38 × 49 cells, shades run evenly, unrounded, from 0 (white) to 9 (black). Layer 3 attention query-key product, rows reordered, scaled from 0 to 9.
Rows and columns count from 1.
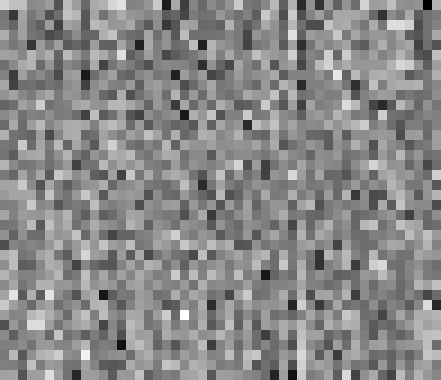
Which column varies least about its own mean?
18
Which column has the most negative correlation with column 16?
24
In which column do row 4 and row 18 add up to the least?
33
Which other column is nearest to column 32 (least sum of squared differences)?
47
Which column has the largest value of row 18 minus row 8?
38
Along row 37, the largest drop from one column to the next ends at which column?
34
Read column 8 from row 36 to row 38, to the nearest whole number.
4 5 5
